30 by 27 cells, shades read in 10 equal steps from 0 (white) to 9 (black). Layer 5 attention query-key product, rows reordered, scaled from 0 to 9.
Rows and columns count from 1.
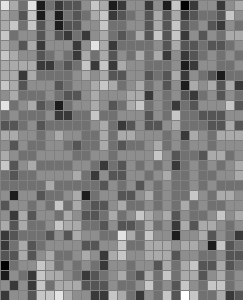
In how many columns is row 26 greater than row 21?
10
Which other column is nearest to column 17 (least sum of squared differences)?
25
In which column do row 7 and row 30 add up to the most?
11
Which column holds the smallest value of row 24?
14
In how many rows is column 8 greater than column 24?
12
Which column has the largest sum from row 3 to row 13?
21
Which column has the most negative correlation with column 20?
17
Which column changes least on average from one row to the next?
19
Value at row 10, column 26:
4
